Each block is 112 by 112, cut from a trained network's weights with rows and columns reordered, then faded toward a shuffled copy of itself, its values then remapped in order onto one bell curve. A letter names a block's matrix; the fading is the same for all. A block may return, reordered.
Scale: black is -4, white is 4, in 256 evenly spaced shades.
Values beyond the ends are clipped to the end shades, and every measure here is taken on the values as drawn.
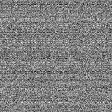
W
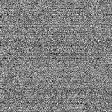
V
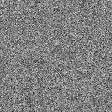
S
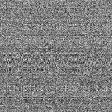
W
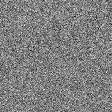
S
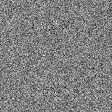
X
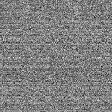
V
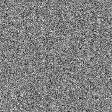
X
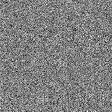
X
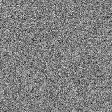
S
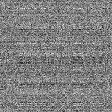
W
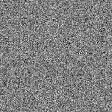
X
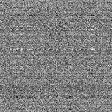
V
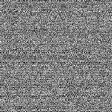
W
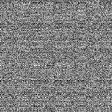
W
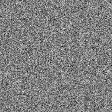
X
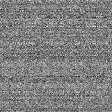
V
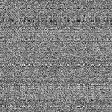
W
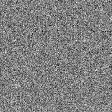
X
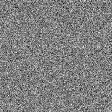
S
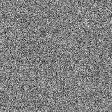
S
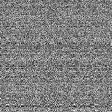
W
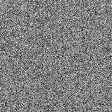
X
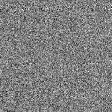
X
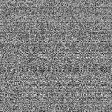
W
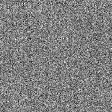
X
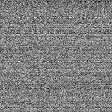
V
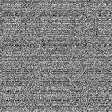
W
